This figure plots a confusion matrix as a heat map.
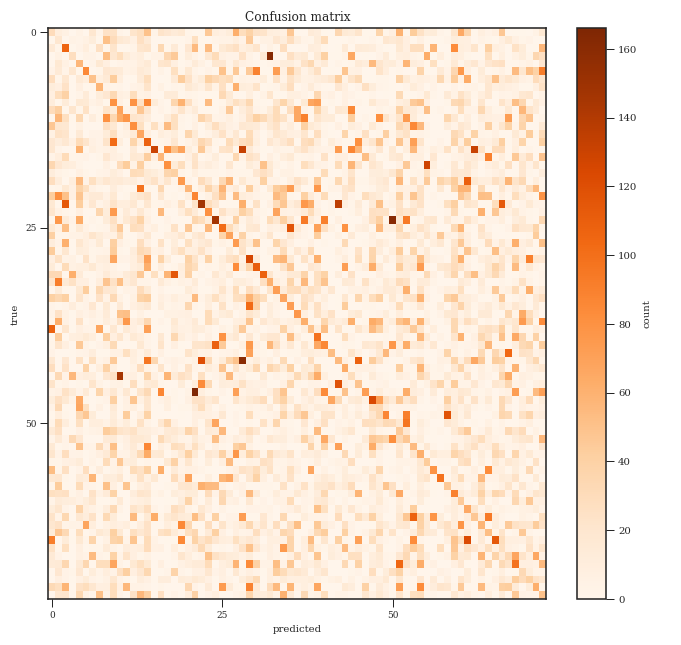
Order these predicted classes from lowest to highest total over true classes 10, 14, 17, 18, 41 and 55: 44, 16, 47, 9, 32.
16, 47, 32, 9, 44
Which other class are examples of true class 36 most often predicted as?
69
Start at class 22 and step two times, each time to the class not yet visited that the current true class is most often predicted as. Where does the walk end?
28
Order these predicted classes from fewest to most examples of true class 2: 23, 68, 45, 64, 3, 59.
3, 45, 68, 64, 23, 59
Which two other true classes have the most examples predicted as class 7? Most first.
38, 72
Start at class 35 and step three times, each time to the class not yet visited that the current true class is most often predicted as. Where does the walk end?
68
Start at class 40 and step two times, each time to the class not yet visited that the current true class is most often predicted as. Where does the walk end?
50
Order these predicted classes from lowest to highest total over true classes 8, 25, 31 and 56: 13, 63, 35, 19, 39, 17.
19, 63, 17, 13, 39, 35
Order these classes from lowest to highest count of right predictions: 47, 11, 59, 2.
11, 59, 2, 47
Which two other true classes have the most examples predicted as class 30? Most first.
5, 27
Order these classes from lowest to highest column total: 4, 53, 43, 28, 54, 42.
42, 43, 28, 53, 4, 54
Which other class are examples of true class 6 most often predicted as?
61
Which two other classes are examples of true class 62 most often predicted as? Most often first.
53, 64
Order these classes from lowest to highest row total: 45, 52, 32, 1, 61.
1, 61, 45, 32, 52
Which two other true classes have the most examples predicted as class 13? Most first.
20, 72
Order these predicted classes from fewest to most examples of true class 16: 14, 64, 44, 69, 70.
44, 69, 70, 14, 64
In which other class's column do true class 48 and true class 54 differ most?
27
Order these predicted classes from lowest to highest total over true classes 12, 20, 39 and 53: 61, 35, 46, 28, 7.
46, 7, 28, 61, 35
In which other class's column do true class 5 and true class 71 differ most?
72
